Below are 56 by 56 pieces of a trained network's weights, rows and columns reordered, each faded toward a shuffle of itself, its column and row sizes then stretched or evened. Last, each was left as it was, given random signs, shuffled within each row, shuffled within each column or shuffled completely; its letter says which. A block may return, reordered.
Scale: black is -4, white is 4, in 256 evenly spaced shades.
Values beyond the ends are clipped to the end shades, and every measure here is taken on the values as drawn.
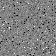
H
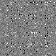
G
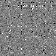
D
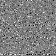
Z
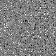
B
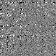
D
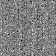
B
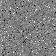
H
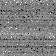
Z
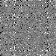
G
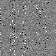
B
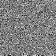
Z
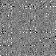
G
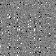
D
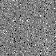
B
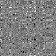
G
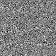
Z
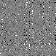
D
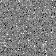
B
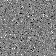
H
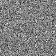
B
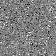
H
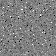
H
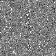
B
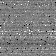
Z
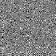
G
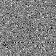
Z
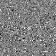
Z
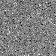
H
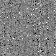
B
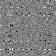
G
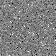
H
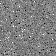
H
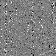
B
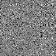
D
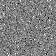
H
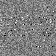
Z
